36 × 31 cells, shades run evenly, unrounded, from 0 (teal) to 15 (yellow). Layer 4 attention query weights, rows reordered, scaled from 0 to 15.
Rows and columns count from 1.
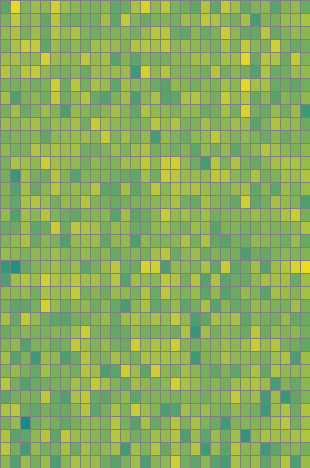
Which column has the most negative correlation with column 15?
9
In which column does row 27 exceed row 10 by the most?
26
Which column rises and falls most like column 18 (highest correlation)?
10
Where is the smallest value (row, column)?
33, 3
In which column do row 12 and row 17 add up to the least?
2
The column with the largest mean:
18
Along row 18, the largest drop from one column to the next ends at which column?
7
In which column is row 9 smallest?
31
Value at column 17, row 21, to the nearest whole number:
4
